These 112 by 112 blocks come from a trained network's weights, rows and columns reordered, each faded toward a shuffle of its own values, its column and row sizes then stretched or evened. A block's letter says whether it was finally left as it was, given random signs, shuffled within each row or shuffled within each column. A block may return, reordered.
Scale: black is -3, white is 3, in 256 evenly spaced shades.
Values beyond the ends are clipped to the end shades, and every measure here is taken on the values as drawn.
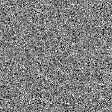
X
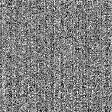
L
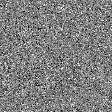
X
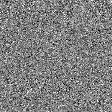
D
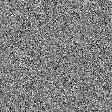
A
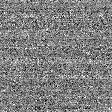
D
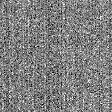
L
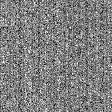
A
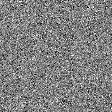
X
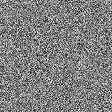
L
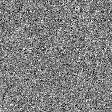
D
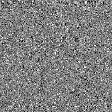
L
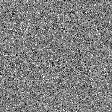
D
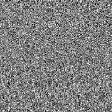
L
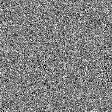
X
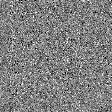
X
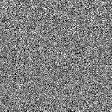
L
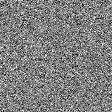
D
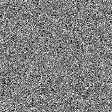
X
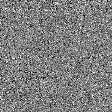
X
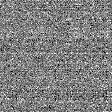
L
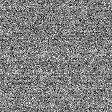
D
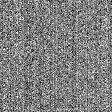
A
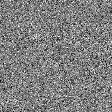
D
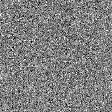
A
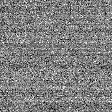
D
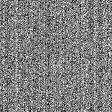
A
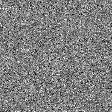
D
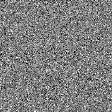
X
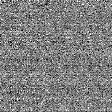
L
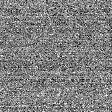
D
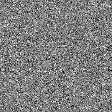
X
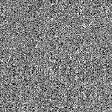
L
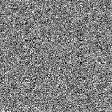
L
